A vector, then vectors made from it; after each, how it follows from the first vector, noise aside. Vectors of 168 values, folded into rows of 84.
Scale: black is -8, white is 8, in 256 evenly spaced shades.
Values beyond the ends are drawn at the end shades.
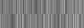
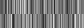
wrapped around, scaled up.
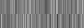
wrapped around.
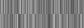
wrapped around.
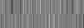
wrapped around, partly zeroed.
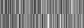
reversed, negated, scaled up.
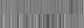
reversed, partly zeroed.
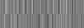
reversed, partly zeroed.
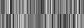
wrapped around, scaled up.
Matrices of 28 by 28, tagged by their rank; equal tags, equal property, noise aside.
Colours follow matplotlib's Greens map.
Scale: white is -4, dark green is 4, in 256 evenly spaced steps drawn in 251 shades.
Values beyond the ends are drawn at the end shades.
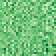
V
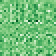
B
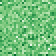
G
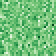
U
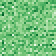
U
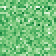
U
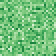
V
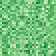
V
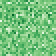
U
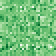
V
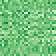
B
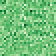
U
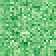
G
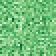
G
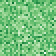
G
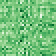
V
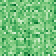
U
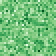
G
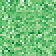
G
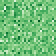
V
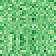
B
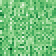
V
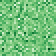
V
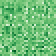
V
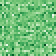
U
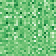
B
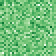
V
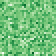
B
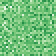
V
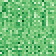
U
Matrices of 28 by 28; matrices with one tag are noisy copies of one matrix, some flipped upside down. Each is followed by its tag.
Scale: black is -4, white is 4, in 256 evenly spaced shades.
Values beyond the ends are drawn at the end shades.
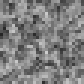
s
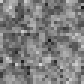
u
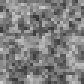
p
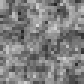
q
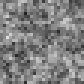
q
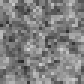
u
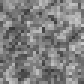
u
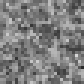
q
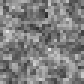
q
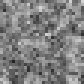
p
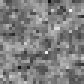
q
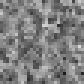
s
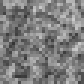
u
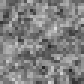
q
